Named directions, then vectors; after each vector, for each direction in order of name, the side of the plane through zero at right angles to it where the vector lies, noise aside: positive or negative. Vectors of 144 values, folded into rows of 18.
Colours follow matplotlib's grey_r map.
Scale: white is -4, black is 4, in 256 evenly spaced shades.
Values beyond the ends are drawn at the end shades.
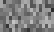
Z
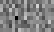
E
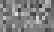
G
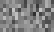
negative, positive, negative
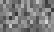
negative, negative, positive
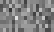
negative, positive, negative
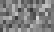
positive, positive, negative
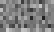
positive, negative, negative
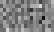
positive, negative, negative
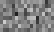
negative, negative, positive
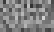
negative, positive, positive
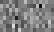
positive, positive, positive
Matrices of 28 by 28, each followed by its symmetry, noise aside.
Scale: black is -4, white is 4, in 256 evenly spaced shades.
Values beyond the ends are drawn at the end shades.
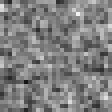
antisymmetric.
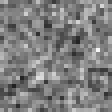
antisymmetric.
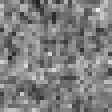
no symmetry.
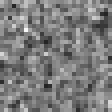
no symmetry.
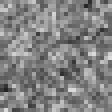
symmetric.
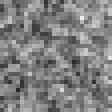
no symmetry.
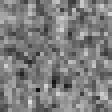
no symmetry.
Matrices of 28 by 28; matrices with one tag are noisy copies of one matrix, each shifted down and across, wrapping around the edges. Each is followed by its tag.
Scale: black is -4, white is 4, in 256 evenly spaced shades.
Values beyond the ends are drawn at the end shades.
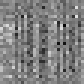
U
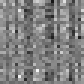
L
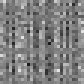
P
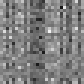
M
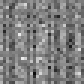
P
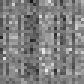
M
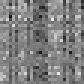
M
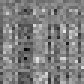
M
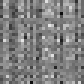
P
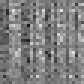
L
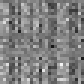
L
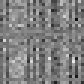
U
